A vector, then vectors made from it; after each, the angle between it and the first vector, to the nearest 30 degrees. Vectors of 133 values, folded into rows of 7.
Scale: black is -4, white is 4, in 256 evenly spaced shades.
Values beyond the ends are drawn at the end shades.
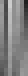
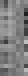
60 degrees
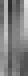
150 degrees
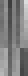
150 degrees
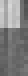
60 degrees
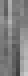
60 degrees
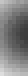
90 degrees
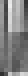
30 degrees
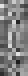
60 degrees
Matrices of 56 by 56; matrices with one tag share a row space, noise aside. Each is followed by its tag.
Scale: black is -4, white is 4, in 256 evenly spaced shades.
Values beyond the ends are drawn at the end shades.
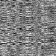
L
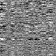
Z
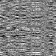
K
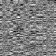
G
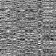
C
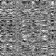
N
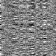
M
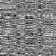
C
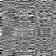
M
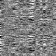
M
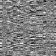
G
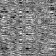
L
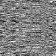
K
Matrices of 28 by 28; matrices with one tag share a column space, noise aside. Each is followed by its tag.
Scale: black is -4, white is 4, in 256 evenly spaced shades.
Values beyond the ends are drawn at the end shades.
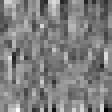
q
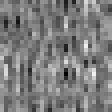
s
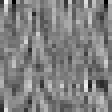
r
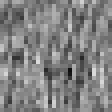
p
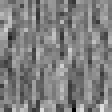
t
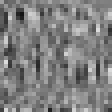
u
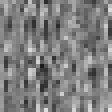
s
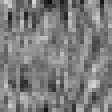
r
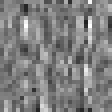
s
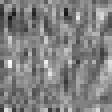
u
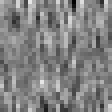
r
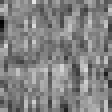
s
